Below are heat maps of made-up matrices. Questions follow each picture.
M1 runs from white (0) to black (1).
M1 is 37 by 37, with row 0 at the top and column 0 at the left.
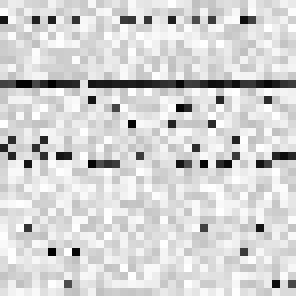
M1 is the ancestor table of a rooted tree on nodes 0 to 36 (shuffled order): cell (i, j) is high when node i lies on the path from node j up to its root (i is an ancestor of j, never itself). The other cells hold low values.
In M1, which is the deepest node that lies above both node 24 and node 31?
2
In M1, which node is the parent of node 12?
20
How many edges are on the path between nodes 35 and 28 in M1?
4
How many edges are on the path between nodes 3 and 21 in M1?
6
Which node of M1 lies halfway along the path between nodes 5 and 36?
19
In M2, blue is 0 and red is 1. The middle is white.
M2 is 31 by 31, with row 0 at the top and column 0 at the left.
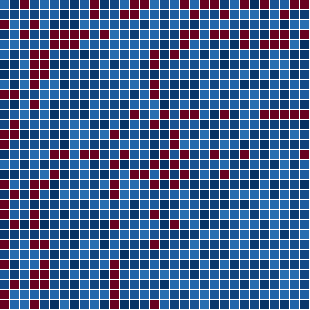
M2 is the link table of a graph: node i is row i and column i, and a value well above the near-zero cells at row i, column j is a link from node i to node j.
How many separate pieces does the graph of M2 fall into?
3
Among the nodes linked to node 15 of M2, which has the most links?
node 18
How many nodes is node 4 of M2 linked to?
8
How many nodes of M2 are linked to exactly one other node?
2
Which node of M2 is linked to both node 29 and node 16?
node 11
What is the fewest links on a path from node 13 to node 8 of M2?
4
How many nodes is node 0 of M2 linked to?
11
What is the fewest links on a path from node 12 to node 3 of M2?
3
